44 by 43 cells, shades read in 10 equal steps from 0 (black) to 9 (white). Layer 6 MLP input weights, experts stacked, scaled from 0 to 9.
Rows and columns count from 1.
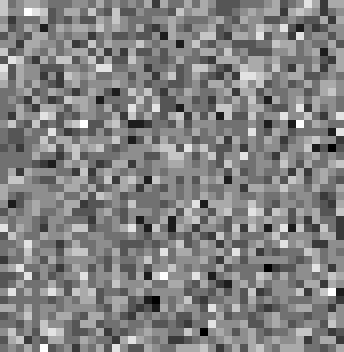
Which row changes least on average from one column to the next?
25
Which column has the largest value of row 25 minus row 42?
26
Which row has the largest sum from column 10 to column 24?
19
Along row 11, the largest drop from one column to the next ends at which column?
34
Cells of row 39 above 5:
10
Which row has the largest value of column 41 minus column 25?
29
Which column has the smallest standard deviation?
16
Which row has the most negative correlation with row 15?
23
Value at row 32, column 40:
6
